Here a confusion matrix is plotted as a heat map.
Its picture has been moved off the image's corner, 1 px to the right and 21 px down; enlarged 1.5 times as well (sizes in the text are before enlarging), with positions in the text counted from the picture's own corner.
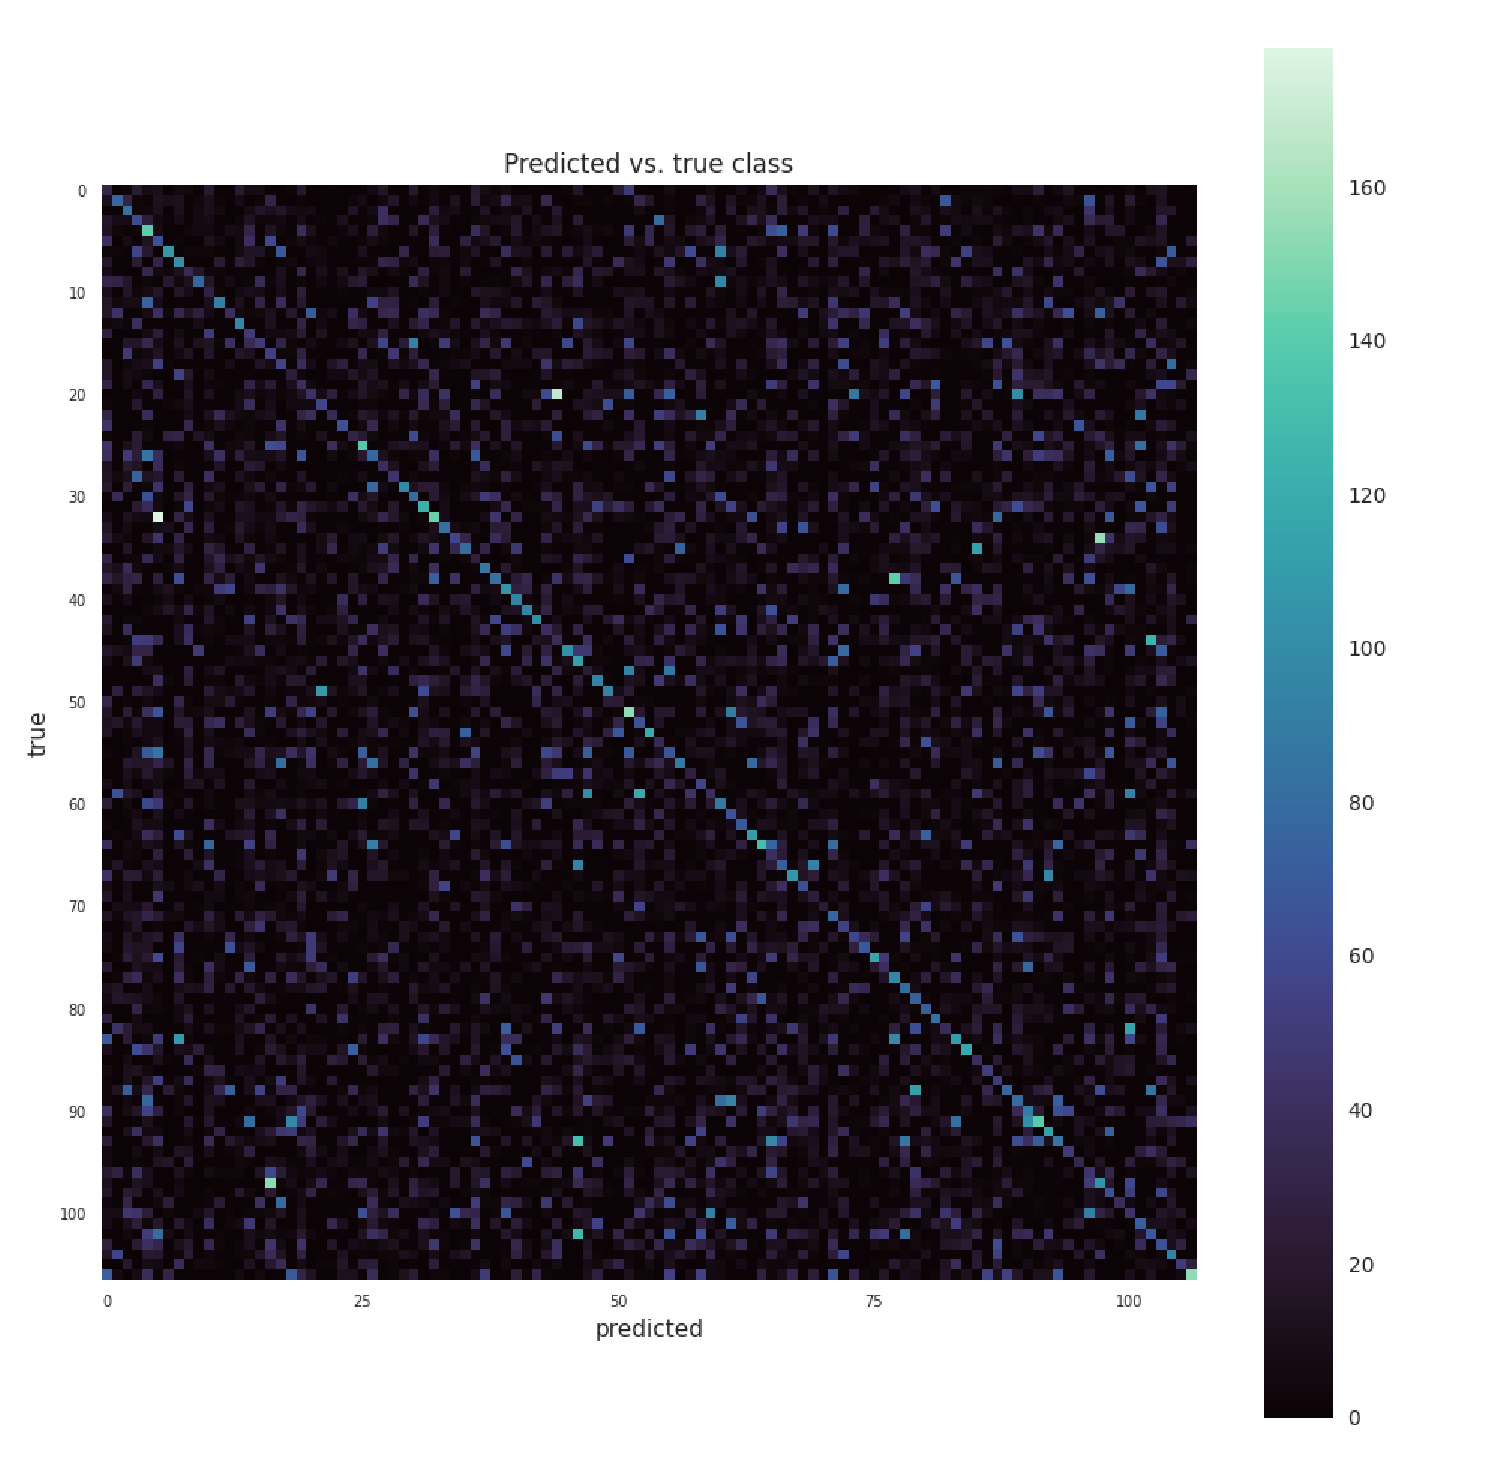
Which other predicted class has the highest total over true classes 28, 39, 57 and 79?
100
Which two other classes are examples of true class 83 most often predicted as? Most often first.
7, 77
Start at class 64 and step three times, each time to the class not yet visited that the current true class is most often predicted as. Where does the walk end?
66
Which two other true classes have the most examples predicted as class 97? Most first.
34, 12
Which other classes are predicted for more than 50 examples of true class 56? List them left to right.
17, 26, 63, 87, 104
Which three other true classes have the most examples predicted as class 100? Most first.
82, 59, 39
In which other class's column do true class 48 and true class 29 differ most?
26
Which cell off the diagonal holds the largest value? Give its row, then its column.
32, 5
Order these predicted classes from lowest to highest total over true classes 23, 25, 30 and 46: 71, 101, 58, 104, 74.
74, 58, 104, 101, 71
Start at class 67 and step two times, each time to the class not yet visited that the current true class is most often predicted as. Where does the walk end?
98
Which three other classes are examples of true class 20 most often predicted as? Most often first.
44, 89, 73
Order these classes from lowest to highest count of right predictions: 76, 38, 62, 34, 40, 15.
76, 15, 34, 62, 38, 40
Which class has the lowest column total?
70
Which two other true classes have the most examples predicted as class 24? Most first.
84, 77
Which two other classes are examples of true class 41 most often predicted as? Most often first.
65, 60
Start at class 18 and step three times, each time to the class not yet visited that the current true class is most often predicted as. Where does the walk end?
87
